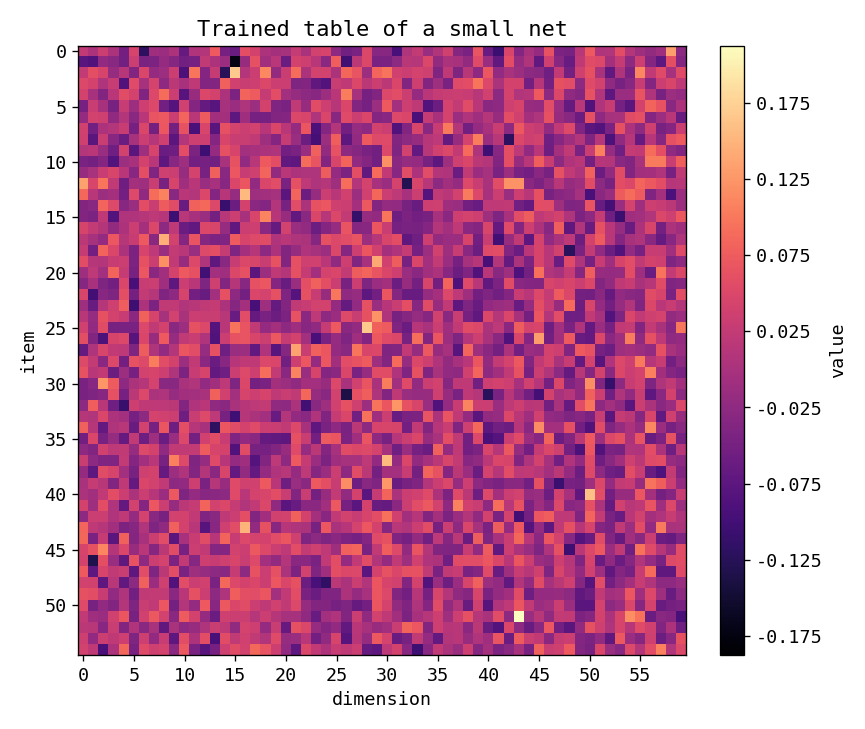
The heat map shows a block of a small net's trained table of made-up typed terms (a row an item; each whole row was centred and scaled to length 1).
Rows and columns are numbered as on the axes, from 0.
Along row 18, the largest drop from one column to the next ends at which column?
48
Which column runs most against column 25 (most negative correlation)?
21
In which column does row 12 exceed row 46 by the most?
1
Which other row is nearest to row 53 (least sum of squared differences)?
7
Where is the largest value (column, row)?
43, 51
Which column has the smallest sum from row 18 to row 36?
52
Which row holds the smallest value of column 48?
18
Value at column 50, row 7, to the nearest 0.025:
-0.075
